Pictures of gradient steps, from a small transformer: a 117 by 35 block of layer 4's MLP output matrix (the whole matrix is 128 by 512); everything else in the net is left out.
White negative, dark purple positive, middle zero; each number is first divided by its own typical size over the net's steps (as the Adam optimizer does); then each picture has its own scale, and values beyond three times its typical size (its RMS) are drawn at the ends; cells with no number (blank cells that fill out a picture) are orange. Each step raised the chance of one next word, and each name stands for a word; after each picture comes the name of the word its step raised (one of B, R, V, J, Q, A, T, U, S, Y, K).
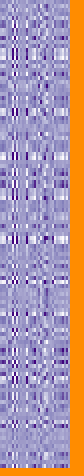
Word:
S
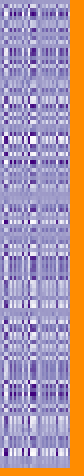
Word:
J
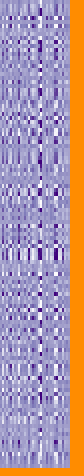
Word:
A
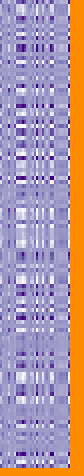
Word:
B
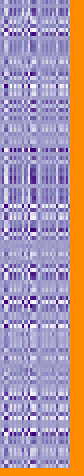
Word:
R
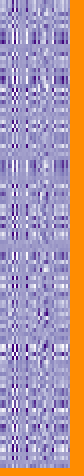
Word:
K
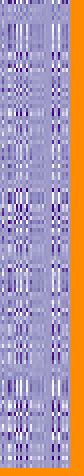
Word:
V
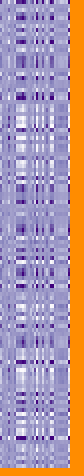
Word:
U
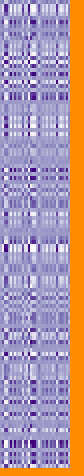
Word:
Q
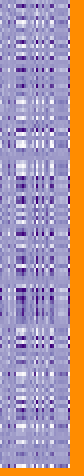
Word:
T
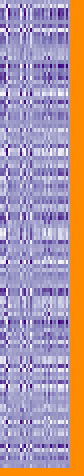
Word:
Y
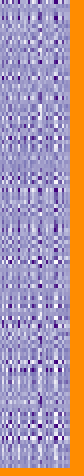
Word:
U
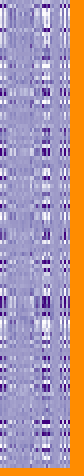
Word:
Y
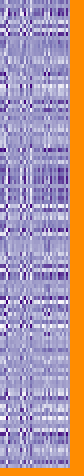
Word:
R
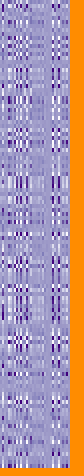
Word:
T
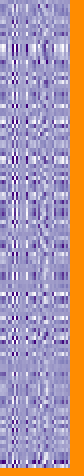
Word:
B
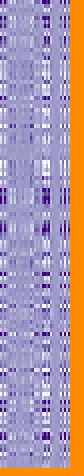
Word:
U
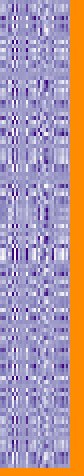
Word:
A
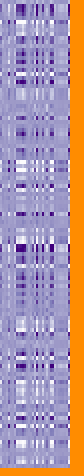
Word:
Q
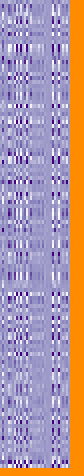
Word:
B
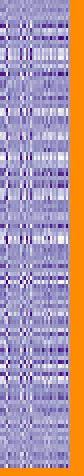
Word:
S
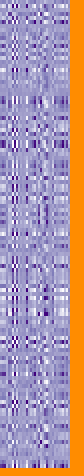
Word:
T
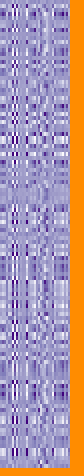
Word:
J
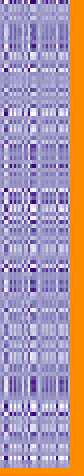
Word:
V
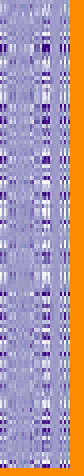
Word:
B
